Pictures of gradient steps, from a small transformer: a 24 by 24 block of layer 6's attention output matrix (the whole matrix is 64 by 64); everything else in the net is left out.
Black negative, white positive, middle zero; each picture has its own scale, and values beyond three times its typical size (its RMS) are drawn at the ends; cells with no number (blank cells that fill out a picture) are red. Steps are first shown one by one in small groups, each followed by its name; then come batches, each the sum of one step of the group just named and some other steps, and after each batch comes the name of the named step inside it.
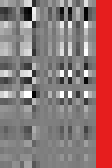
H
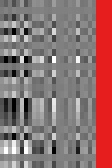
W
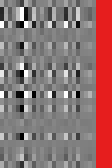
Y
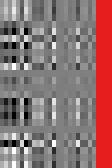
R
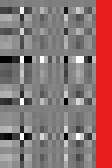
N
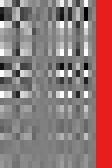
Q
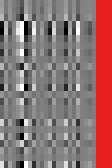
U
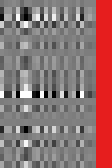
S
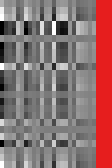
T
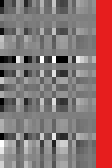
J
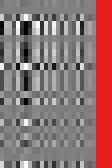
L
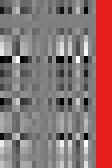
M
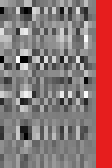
H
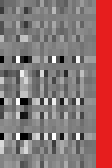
J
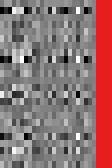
N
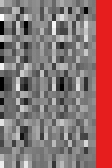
T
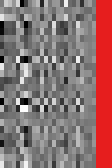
T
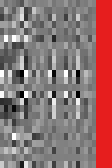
Y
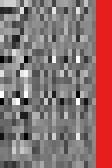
S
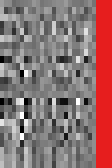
T
